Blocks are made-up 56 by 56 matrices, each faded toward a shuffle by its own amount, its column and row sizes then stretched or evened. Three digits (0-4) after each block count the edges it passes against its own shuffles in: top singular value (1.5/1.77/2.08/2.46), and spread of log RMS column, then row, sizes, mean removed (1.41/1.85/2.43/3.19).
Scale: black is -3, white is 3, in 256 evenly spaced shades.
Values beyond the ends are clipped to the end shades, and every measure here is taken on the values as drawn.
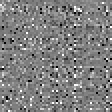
3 2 2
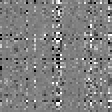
3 4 3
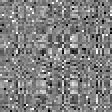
4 2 0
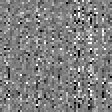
1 4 1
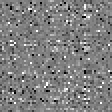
2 1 2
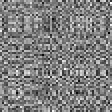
4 1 2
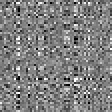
4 3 3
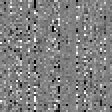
1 4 0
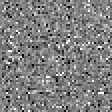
0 1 1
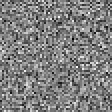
2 0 0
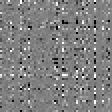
2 4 3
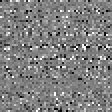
1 0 4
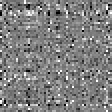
3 3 2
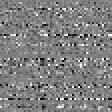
2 0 4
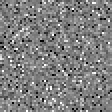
0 0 0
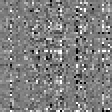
2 4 2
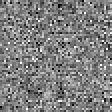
2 1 1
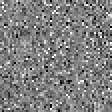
2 1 0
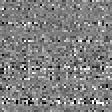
1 1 4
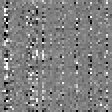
2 4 1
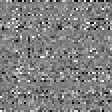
0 1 4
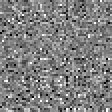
2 0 2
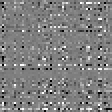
0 4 4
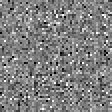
1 0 0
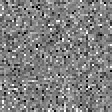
0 1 1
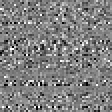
2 0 4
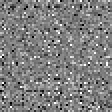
1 1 2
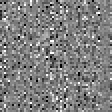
1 4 0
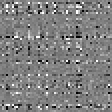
3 3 4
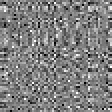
4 2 1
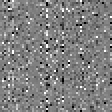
2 3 0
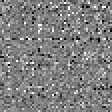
0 1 2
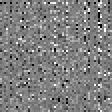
1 4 1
